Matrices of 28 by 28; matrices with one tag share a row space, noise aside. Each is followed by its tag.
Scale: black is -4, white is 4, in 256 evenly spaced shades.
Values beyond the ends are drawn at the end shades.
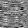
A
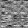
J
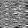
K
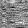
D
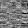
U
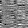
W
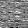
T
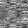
U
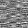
U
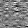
K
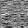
J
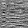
D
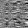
K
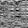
T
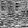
T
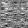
J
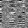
W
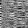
W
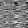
K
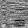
D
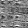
T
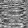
A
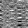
W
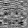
A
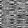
W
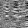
K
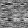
J
